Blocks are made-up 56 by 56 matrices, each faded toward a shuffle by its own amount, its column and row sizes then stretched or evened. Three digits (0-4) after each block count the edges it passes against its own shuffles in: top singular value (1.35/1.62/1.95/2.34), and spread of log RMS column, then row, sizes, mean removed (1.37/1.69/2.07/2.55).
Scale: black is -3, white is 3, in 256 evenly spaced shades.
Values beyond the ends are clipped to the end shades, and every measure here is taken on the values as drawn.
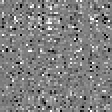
2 3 3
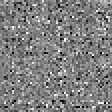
0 2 3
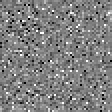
1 1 2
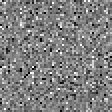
1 2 1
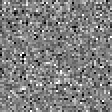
0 0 1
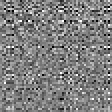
4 3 4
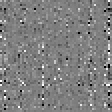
2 4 2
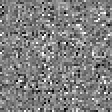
0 3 3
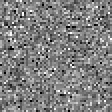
1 0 0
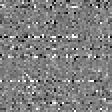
1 1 4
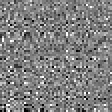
4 2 3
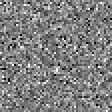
0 0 2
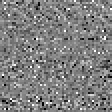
0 0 3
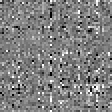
1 4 3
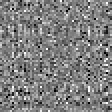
3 3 1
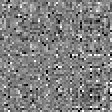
3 3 1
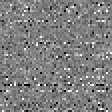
2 1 3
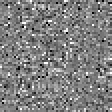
2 2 0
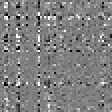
4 4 4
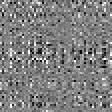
4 3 4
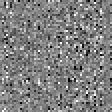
0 4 0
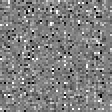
0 3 2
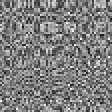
4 0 0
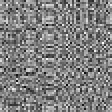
4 1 2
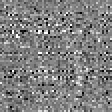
3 0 4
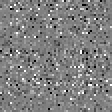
1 1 3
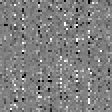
0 4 1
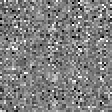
0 3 1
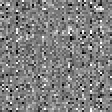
0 4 2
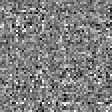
1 2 2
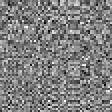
4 2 1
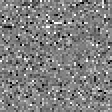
0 0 1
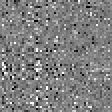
3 3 3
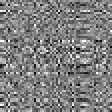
4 3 4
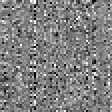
3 4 1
